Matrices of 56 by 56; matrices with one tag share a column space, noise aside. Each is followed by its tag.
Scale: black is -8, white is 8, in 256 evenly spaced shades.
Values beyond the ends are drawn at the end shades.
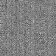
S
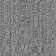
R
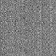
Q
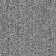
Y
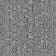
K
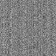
K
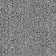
K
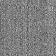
Y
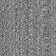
Y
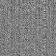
Y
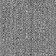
Y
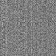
Q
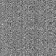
Q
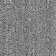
Y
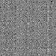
Q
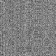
R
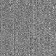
Y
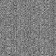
R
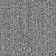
R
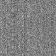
K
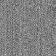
Y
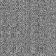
R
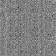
K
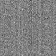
K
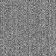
R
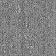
K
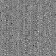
S
